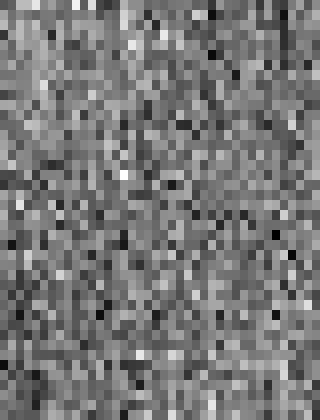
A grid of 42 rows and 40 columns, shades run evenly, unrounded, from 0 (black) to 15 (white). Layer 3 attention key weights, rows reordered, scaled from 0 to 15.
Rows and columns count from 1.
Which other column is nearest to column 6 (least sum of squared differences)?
4
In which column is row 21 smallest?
8
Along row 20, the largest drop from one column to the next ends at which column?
25
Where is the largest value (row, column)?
18, 16
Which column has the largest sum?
17
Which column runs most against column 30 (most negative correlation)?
40
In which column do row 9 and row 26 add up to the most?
6
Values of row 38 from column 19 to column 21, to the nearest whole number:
9 5 7
